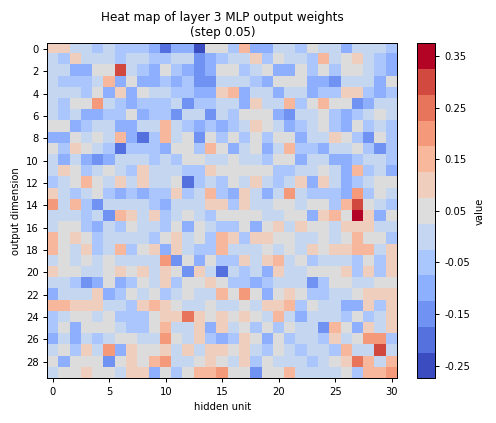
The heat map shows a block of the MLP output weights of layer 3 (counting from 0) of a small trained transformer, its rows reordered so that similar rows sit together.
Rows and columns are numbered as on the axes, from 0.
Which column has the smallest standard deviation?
22
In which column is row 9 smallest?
6
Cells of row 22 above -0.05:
24
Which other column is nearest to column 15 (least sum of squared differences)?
16
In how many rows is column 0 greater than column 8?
13
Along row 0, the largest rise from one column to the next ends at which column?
14
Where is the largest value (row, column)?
15, 27
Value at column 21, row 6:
-0.15
